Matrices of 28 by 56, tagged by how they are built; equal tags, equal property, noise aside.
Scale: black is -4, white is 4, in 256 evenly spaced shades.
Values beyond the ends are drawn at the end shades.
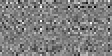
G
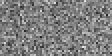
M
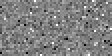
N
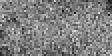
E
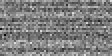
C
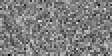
M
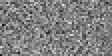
M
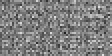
C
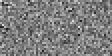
M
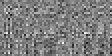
G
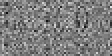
G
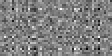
G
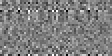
G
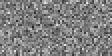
C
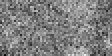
E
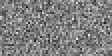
M
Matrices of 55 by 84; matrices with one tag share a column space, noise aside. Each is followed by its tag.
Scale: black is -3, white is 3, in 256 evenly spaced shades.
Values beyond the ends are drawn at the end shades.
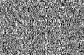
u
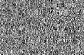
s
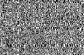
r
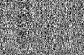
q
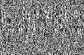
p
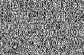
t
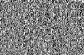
r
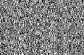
u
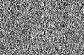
q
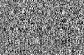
s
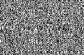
s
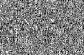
s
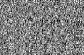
u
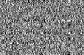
u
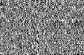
u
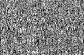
s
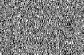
u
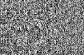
s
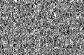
r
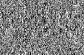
p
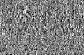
p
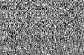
q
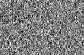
t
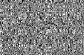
r
